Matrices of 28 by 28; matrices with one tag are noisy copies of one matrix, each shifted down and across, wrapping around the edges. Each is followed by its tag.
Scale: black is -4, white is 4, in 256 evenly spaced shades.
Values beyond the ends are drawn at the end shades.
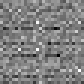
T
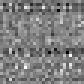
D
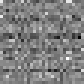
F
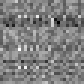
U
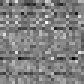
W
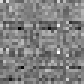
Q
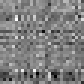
U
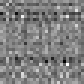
D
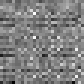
T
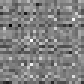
T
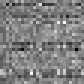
Q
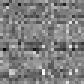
Q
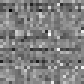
Q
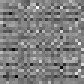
T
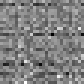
W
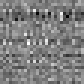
U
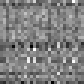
D
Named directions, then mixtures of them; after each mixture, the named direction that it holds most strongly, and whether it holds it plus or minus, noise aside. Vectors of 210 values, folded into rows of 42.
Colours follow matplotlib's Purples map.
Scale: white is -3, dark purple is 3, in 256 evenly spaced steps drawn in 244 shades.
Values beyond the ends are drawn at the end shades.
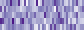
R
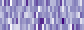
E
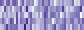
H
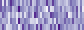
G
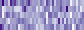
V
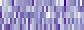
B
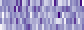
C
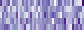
H, plus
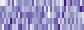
B, plus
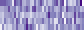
B, minus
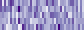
G, plus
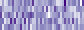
B, plus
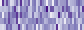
G, minus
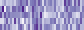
H, minus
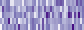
B, minus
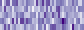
E, plus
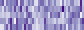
H, plus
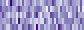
G, plus
